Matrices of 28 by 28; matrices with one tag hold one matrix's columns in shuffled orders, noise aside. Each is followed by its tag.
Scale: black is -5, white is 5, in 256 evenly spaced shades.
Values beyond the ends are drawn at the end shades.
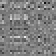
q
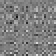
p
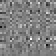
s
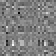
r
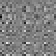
p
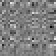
s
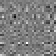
p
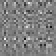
s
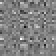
s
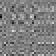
p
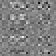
q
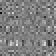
r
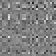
q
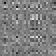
q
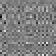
p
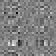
r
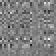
s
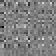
s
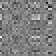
q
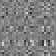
r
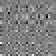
p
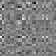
q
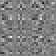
q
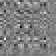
s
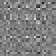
q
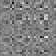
q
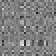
r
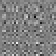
p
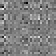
q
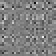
q
